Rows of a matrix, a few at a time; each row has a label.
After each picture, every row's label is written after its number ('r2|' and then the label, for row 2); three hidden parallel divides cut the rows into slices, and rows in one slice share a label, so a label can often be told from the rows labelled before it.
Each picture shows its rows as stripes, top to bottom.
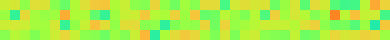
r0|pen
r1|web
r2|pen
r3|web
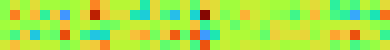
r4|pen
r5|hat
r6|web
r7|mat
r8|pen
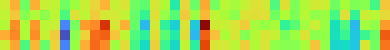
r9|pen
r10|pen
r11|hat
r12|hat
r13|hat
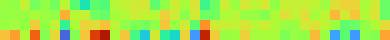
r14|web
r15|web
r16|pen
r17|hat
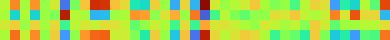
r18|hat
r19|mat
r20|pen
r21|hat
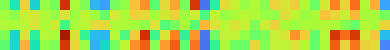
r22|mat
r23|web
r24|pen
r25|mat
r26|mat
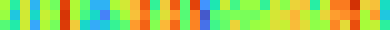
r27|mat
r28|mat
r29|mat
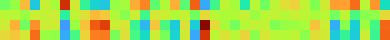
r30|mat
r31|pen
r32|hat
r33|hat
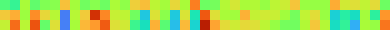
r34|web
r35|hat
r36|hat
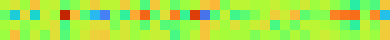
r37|pen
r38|mat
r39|pen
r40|pen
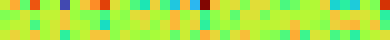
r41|hat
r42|web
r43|web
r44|pen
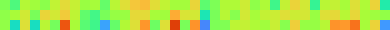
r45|web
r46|web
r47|mat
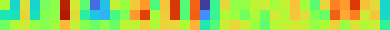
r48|mat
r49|mat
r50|web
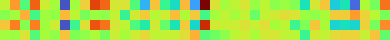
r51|hat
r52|web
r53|hat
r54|web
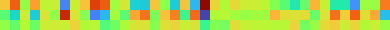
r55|hat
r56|mat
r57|web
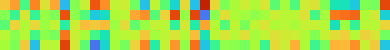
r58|hat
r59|mat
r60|pen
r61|web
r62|mat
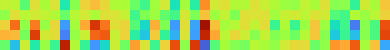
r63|pen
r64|pen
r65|hat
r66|hat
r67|mat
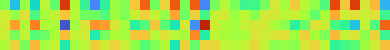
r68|mat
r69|web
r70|hat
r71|web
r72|pen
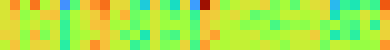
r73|hat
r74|pen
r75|pen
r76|pen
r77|pen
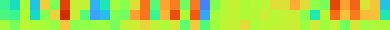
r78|mat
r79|mat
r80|web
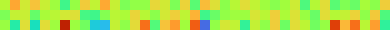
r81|pen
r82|web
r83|mat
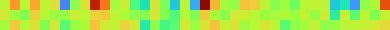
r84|hat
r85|pen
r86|pen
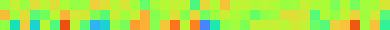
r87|pen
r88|web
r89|mat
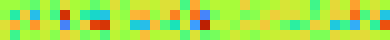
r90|web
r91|mat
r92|hat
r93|web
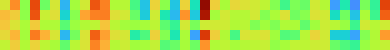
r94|hat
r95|hat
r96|pen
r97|hat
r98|pen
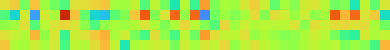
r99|pen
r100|mat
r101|web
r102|pen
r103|pen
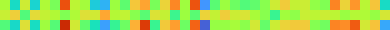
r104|mat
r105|pen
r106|mat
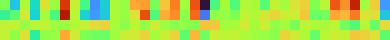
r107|mat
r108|mat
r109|pen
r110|web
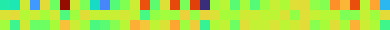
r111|mat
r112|pen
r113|web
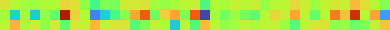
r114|web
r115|mat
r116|pen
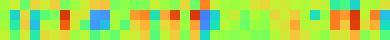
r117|pen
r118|mat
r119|mat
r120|web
